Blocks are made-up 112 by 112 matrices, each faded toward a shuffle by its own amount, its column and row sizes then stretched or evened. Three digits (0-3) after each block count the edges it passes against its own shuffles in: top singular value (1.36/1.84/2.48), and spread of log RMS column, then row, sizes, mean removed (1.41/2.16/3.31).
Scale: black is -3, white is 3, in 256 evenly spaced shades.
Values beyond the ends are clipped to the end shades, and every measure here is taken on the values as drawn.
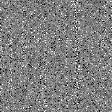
1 2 0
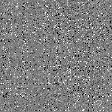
1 2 2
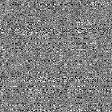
2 1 3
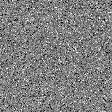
1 0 0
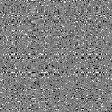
3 1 2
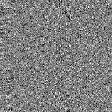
2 1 0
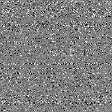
0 1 3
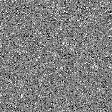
1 0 1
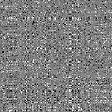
3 2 2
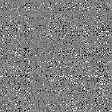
1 2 3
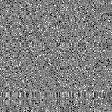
3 1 0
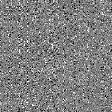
2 2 0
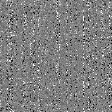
0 3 0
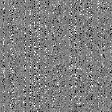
1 3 1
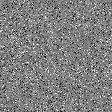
0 0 0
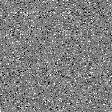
2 0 1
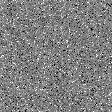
1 0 0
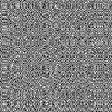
3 0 1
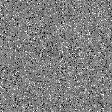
1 1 0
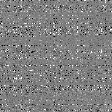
0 2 3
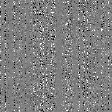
0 3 1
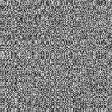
3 2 0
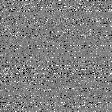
1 0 3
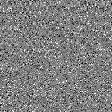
2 0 0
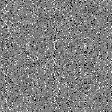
2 2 0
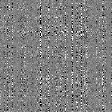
2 3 2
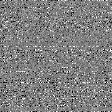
0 1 3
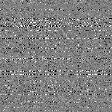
2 1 3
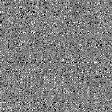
2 1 2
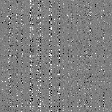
2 3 1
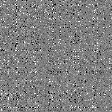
1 2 2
